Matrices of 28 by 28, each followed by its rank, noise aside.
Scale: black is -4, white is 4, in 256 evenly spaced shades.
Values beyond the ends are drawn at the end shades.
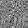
five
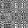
two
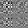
two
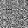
five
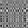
one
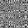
four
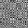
two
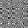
two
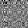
three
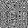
five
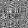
three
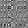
two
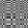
one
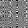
three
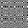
one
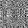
five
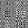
three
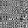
four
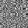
four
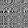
three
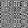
two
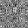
five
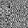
five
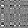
one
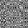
four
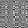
two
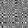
two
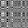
one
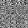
five
